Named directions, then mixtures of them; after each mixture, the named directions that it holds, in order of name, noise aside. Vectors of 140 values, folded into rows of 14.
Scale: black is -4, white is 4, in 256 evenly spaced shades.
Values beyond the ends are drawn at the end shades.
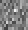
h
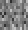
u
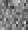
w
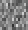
h, u, w.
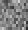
w.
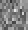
h.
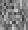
h, u, w.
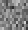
w.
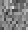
h, w.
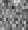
w.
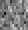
u.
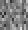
u.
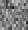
w.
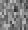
h, u.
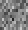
h, u, w.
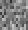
u, w.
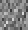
h, u.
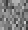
w.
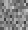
h, w.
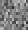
h, w.
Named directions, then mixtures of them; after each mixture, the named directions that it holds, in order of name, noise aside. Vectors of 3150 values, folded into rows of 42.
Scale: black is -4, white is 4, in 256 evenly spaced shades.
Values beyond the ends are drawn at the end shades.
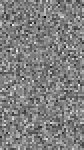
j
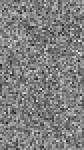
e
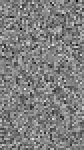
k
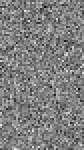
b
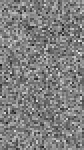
e.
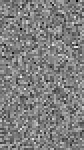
k.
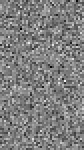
j, k.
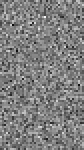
j.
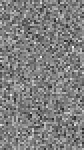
b, e, j.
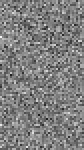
b, e, k.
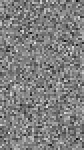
b, j, k.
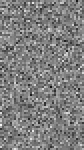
b, k.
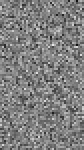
k.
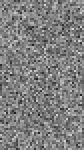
e.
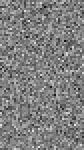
b.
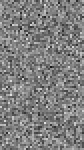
e, j, k.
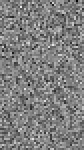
k.
